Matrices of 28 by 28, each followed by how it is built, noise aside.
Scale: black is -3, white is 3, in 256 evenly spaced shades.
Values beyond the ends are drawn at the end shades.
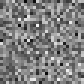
blocks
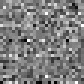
uneven rows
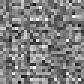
blocks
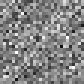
Hankel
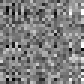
low rank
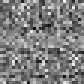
repeating columns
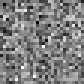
blocks
